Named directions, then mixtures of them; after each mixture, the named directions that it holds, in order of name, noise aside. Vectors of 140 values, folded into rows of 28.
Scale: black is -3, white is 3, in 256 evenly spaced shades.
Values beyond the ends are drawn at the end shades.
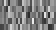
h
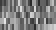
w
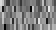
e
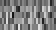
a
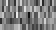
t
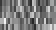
w.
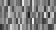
h.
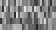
t.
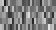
e, h.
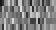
e, w.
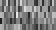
t.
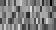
a, e, t.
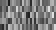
h, w.
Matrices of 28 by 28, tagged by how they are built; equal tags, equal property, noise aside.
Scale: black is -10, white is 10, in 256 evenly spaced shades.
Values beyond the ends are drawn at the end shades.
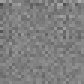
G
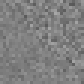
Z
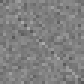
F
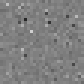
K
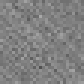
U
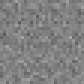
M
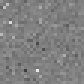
K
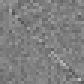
F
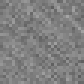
U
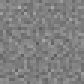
M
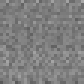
M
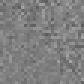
Z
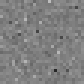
K
